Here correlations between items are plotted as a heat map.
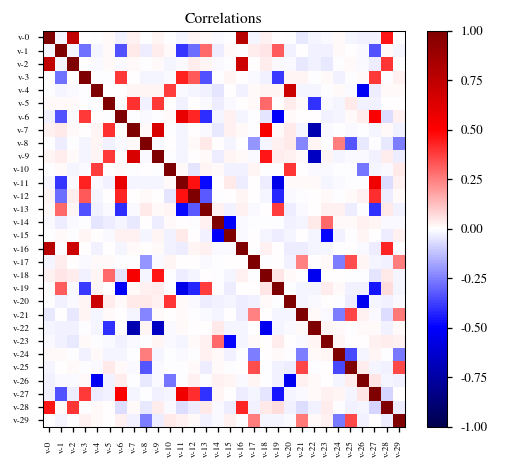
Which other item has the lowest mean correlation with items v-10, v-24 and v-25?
v-26
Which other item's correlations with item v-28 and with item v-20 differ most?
v-4
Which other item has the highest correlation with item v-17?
v-25
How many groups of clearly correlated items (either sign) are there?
6
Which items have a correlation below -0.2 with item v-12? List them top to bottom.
v-1, v-13, v-19
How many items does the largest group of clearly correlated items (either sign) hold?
8
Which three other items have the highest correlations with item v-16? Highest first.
v-0, v-2, v-28
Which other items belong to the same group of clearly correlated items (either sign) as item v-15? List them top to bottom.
v-14, v-23
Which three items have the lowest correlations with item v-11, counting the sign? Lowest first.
v-19, v-13, v-1
